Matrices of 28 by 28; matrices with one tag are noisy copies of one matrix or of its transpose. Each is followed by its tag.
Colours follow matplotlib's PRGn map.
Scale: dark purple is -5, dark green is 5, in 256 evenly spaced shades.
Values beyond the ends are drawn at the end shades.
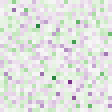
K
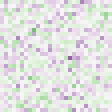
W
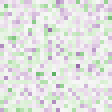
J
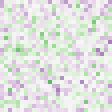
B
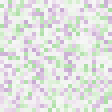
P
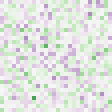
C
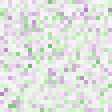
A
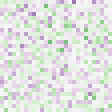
A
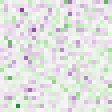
P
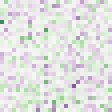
A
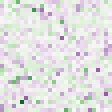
W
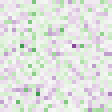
J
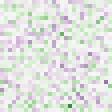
C
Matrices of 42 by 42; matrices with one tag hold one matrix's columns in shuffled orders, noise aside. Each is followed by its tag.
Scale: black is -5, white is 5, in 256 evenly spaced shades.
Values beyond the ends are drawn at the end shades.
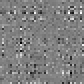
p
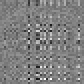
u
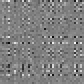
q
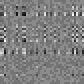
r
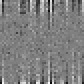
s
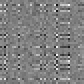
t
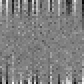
s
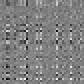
u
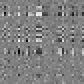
r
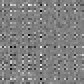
t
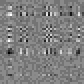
r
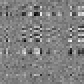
r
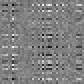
t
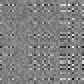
t
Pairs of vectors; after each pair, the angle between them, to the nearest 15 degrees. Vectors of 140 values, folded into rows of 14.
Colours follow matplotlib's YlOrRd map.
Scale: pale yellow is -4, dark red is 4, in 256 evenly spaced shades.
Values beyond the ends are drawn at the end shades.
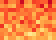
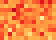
45 degrees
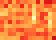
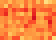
150 degrees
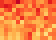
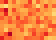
105 degrees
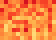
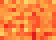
135 degrees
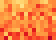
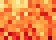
30 degrees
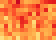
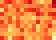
90 degrees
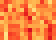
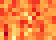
135 degrees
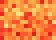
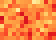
90 degrees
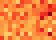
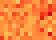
15 degrees
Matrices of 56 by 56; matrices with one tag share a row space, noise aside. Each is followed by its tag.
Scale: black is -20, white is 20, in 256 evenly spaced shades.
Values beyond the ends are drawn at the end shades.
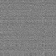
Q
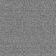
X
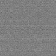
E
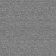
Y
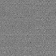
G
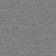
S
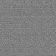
X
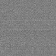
Y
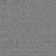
S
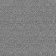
X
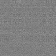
X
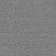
S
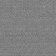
X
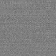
G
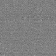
E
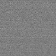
Y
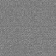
E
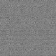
Y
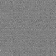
X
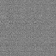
Y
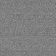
X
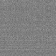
G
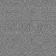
E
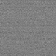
Q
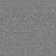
E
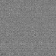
Y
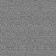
Y
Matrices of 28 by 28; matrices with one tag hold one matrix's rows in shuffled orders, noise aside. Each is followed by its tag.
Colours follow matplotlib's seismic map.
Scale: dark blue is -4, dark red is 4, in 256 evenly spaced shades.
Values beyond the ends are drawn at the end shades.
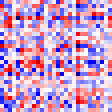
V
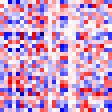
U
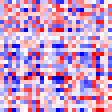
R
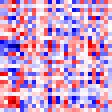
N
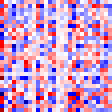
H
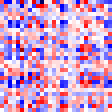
U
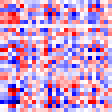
N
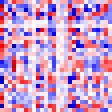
H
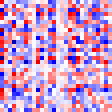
H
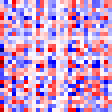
H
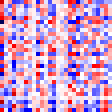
H
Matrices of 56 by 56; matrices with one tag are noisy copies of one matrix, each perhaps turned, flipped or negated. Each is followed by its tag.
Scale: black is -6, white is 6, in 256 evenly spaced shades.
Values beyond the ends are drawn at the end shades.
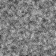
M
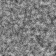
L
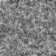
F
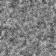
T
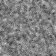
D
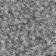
L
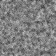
L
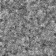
T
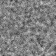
L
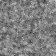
F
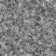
D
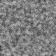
L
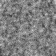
F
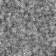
F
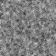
M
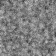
F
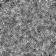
D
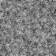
M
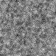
M
